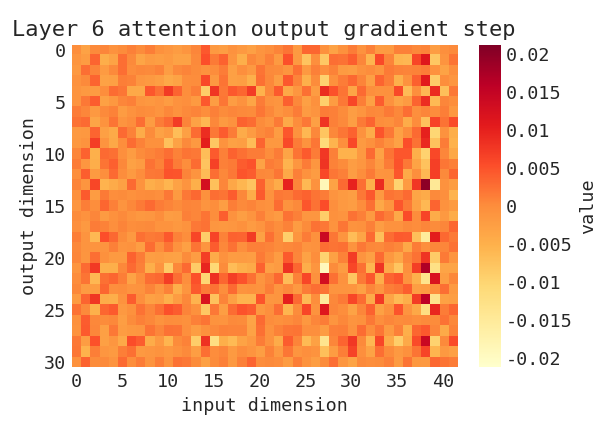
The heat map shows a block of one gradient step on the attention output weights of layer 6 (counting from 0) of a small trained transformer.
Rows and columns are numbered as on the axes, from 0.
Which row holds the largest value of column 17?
22
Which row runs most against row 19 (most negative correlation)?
9
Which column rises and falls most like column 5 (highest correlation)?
16
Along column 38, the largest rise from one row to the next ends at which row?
13
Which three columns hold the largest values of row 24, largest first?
38, 14, 23
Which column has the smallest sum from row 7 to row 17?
41
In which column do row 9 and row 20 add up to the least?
27
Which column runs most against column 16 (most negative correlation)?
7
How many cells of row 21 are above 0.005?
7
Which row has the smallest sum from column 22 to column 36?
28
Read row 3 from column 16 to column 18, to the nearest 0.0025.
0.0025 -0.0025 -0.0025
